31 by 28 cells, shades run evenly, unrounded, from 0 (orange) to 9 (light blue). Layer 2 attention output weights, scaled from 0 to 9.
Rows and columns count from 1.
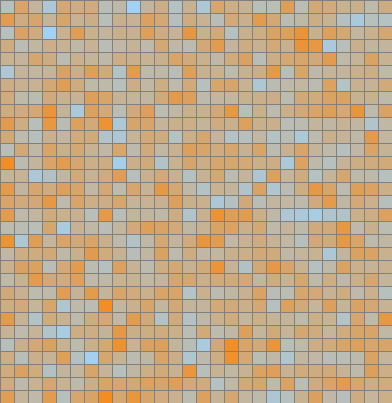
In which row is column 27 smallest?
11
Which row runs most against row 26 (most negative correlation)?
7
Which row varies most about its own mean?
17
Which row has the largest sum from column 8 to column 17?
1
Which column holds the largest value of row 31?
20
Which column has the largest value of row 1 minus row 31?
10
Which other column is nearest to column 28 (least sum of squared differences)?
26
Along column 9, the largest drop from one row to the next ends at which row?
14
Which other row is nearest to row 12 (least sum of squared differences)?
22
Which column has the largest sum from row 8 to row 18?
21
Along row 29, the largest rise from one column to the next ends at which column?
15
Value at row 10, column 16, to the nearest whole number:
4
